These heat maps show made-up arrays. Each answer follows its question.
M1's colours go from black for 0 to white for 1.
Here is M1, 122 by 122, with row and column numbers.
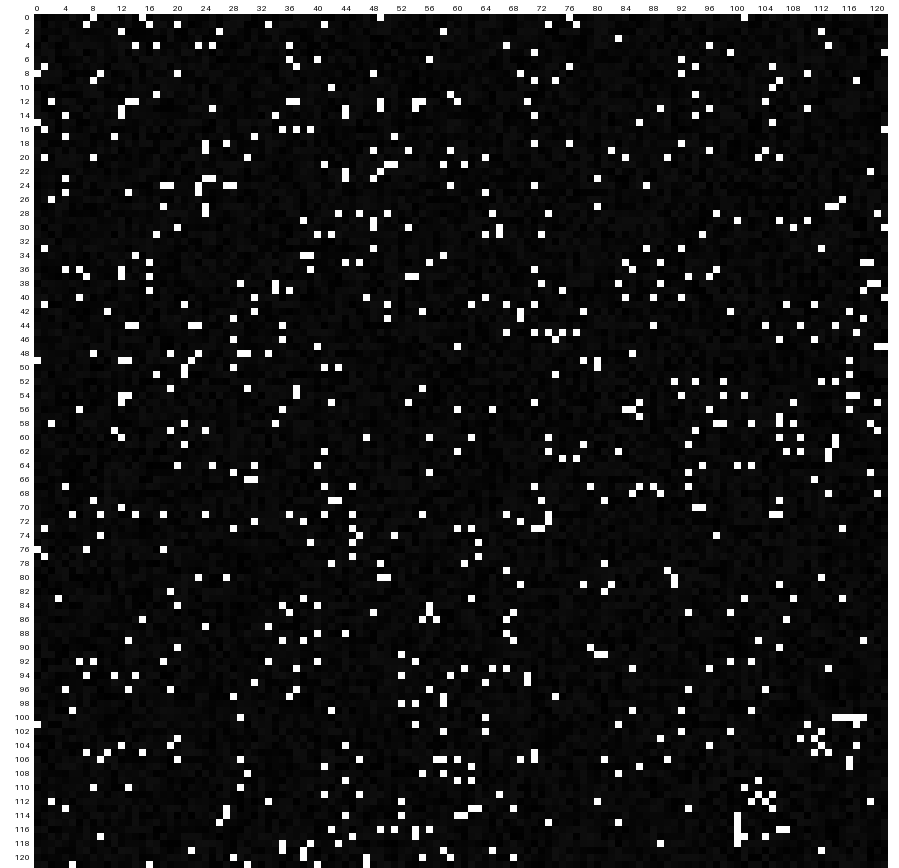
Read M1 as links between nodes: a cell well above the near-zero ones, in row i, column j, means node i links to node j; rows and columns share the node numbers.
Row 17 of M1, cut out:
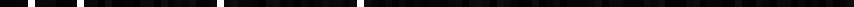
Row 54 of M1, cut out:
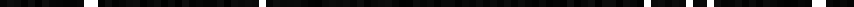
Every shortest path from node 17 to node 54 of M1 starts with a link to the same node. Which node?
node 51
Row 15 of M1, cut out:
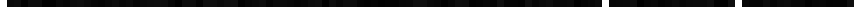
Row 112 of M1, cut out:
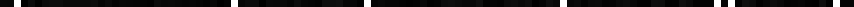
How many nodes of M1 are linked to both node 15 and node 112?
0
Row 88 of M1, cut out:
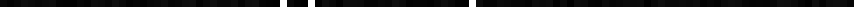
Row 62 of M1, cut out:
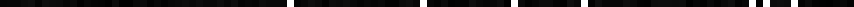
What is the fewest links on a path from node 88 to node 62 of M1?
3
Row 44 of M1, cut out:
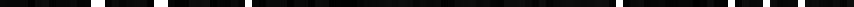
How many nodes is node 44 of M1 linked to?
9
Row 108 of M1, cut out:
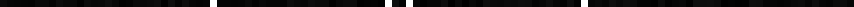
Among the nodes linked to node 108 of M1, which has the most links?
node 58
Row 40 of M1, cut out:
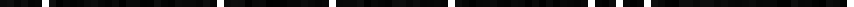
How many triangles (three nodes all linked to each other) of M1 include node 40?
3
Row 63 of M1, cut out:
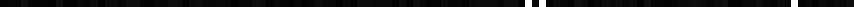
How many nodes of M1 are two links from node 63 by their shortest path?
9
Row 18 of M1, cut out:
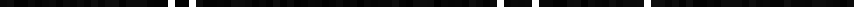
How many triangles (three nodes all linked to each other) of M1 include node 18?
2
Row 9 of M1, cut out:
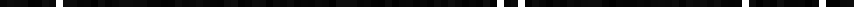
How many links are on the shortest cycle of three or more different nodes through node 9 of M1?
3
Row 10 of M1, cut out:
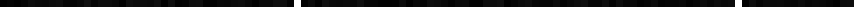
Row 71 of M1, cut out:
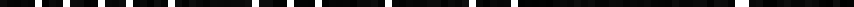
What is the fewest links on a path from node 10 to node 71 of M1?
2
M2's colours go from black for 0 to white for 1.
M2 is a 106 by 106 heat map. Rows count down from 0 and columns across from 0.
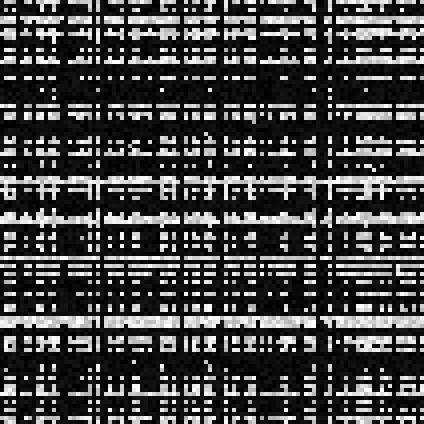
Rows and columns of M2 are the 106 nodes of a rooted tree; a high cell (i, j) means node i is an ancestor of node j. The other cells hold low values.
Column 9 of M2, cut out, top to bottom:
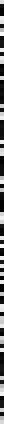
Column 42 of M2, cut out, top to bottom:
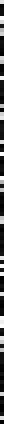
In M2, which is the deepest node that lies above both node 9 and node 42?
7
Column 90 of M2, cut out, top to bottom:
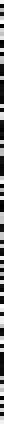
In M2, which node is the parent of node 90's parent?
2
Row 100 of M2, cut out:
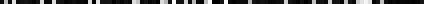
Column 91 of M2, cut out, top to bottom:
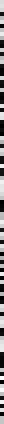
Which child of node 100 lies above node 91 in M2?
34
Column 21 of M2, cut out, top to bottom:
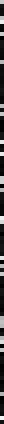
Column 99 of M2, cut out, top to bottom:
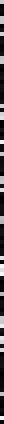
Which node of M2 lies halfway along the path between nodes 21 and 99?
14
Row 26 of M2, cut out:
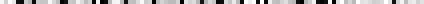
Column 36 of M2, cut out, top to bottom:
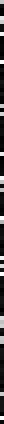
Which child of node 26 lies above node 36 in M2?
44
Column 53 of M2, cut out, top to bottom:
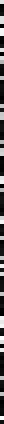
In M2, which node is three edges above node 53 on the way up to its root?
94
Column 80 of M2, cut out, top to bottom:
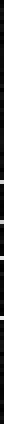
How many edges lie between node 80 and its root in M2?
4
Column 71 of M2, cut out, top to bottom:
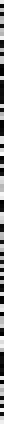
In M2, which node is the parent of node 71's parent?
46
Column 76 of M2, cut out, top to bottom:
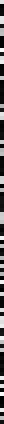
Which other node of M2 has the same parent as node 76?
101
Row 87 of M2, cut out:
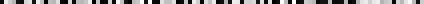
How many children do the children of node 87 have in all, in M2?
4
